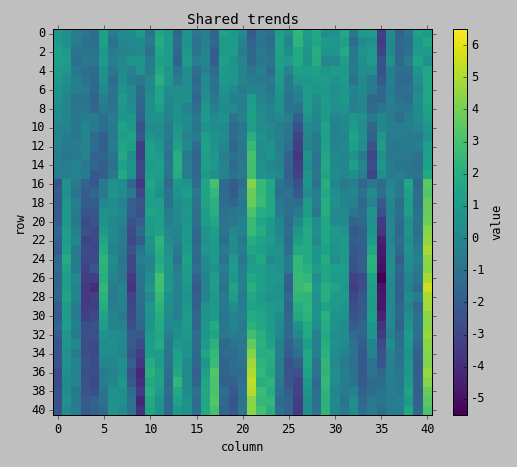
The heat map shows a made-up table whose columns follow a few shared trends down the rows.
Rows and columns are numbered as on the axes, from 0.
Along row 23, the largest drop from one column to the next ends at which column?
35
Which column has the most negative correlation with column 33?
40
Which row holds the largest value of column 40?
27
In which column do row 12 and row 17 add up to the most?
21
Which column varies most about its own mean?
26
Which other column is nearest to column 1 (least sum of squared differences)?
14
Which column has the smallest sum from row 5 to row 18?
9
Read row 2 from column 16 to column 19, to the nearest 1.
0 -2 1 1
